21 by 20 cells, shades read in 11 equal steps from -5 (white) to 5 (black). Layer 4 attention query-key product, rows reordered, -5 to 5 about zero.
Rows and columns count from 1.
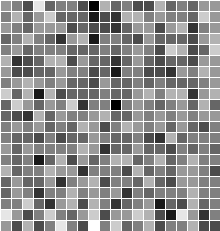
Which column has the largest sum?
11
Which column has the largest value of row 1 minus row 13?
9
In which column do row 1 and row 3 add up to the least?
4
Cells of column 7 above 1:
3
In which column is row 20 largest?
16
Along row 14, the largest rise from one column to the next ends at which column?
10
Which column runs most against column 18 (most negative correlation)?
20
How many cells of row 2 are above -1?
12
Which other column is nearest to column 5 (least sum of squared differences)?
13
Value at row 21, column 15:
2
